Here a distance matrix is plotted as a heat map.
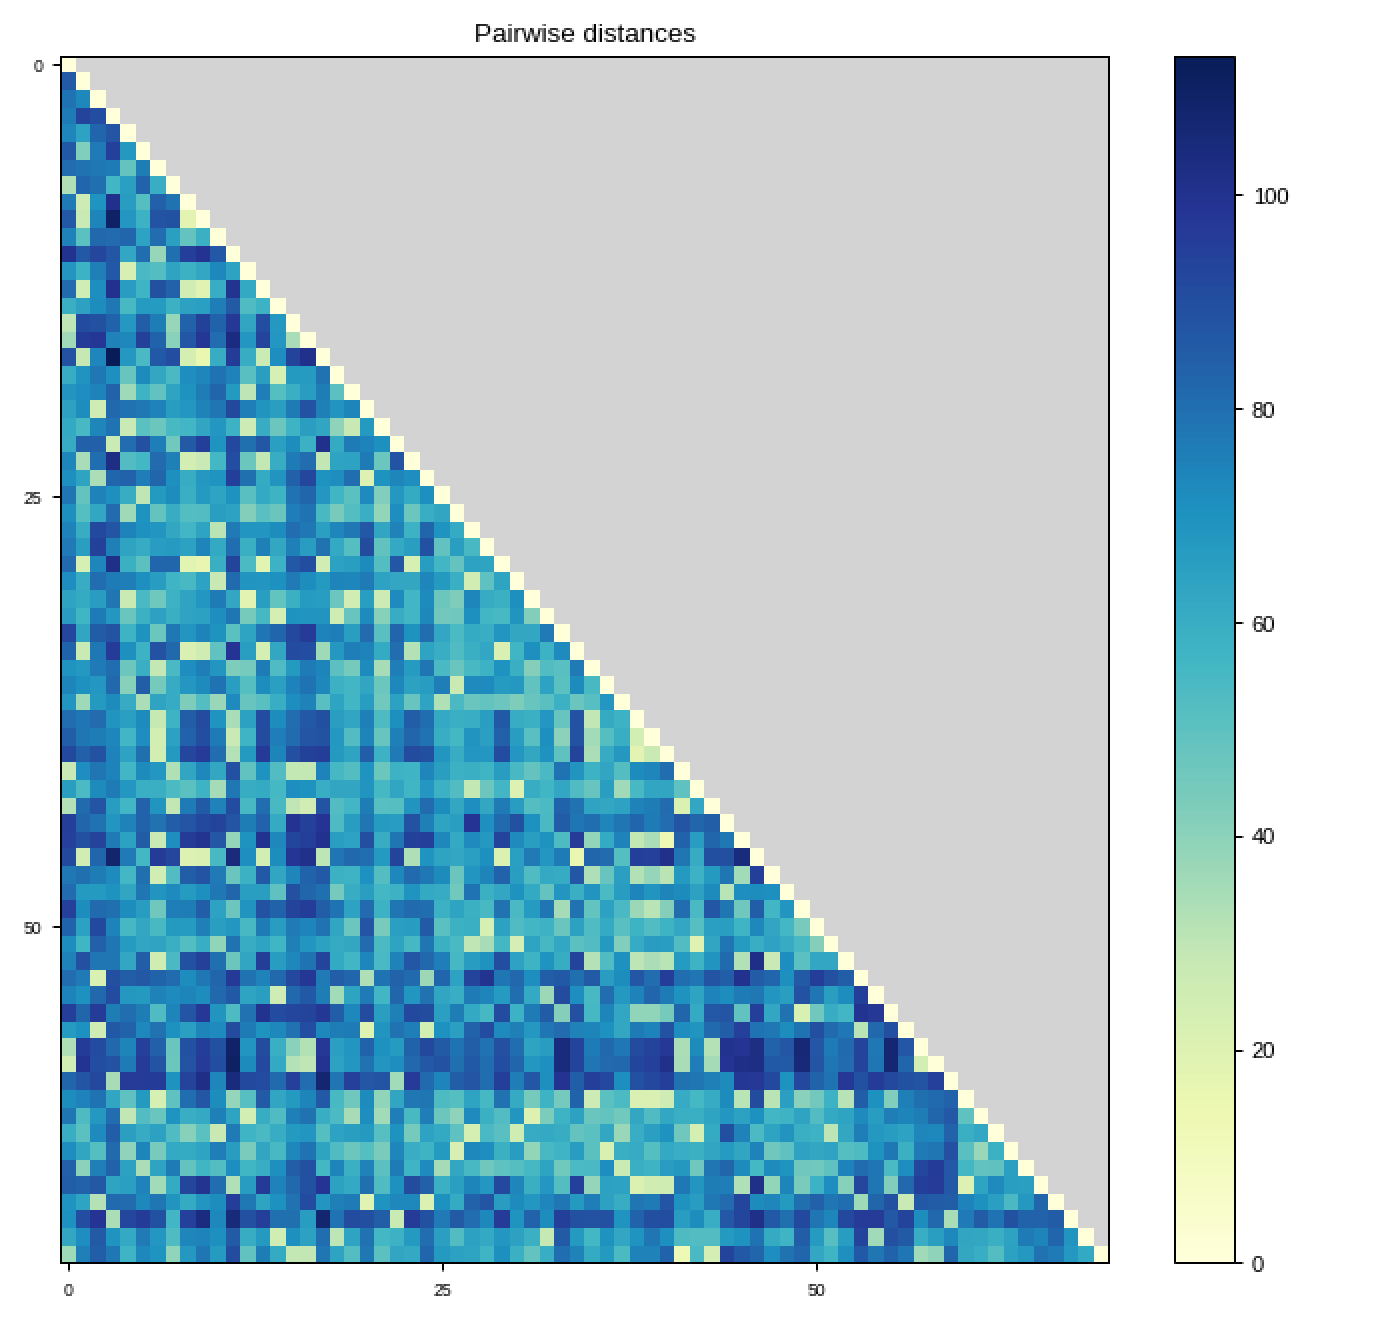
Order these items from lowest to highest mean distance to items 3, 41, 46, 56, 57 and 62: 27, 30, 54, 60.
30, 27, 60, 54
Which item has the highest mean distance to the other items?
59
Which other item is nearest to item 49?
55
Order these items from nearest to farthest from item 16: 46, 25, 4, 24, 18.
18, 4, 25, 24, 46
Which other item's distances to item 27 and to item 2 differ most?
53
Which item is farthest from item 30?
44
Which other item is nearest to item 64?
37
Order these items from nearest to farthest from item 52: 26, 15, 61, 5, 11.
11, 26, 61, 15, 5
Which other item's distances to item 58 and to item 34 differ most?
46
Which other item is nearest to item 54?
14
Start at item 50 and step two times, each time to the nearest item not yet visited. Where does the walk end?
51
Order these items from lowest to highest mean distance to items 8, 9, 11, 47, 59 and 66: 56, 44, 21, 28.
21, 56, 28, 44
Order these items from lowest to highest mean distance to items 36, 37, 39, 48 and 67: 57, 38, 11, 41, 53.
38, 41, 11, 53, 57
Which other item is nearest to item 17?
9
